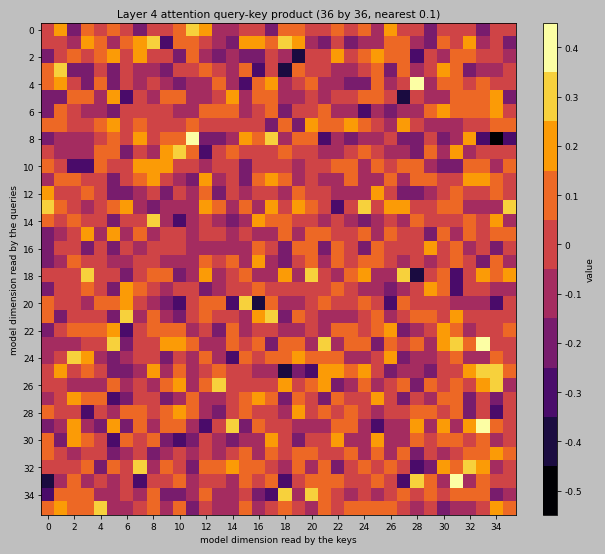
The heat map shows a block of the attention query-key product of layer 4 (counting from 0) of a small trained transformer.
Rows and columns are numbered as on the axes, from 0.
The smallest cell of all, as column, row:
34, 8
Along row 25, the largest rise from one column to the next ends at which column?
21
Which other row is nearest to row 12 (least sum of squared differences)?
31
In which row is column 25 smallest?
29
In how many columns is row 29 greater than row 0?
15
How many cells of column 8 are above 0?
11
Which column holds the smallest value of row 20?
16
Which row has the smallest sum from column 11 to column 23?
2
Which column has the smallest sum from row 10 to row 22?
10
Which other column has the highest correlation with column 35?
23
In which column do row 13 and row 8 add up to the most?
17
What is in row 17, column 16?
0.2
